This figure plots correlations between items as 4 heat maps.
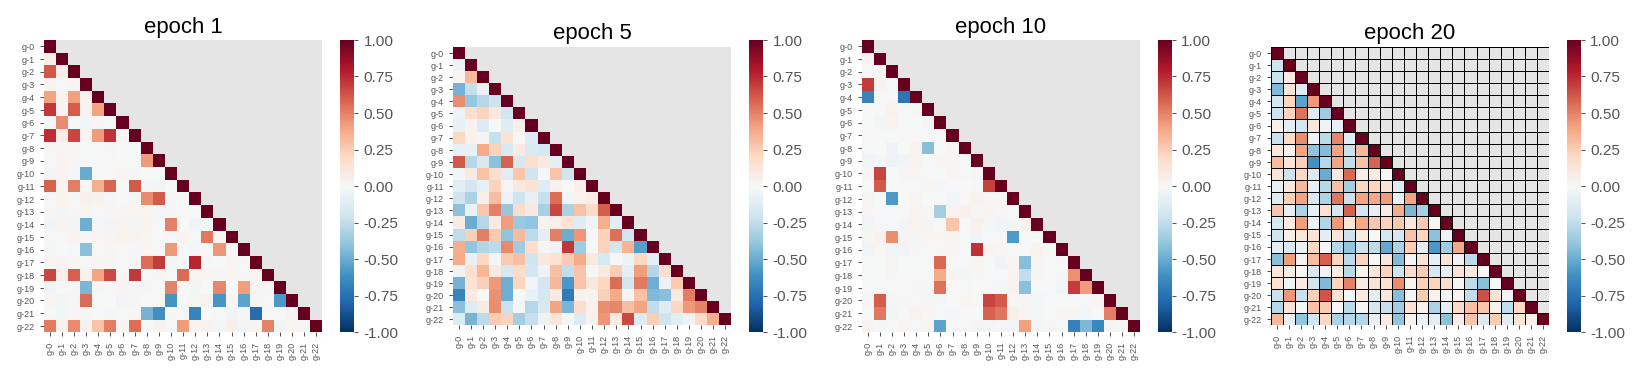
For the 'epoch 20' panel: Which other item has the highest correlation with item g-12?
g-5
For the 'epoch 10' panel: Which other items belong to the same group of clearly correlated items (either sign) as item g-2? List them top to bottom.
g-12, g-15
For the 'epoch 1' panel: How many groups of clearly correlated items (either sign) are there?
5
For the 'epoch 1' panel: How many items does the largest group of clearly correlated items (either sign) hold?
8
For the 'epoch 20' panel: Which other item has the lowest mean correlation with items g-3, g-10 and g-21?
g-9
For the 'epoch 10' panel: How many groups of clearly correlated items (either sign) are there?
7
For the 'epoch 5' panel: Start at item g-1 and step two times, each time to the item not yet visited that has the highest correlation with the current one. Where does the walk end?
g-15
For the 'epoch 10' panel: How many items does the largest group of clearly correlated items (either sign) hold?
6
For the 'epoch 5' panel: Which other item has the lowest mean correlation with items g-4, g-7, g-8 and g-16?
g-20
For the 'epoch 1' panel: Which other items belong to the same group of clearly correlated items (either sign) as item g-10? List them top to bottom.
g-3, g-14, g-16, g-19, g-20
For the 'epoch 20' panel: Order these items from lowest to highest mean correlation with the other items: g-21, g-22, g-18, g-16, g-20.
g-16, g-22, g-21, g-18, g-20
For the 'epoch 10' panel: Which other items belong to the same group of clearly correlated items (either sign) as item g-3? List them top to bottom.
g-0, g-4
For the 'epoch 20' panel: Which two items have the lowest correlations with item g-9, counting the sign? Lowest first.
g-3, g-16
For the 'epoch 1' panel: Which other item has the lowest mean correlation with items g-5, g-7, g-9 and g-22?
g-21
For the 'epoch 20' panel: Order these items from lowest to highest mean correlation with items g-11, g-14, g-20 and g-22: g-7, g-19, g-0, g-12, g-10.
g-10, g-0, g-19, g-7, g-12
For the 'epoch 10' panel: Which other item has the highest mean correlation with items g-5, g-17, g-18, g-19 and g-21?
g-6
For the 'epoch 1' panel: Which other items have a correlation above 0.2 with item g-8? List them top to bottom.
g-9, g-12, g-17
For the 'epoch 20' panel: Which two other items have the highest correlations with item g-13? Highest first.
g-6, g-10
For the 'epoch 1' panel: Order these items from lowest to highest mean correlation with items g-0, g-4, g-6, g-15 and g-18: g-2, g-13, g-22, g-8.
g-8, g-13, g-22, g-2
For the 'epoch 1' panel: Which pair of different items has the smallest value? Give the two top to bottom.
g-17, g-21
